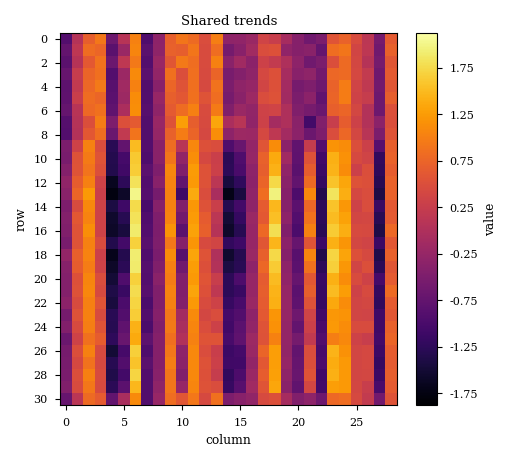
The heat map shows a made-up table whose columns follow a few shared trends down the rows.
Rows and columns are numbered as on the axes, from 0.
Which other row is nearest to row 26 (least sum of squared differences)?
28
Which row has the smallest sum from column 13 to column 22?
13
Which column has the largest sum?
6
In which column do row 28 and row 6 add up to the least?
4
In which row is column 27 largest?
7
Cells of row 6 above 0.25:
14
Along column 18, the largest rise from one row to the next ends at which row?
9
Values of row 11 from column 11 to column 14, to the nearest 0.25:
1.25 0.5 0.25 -1.25
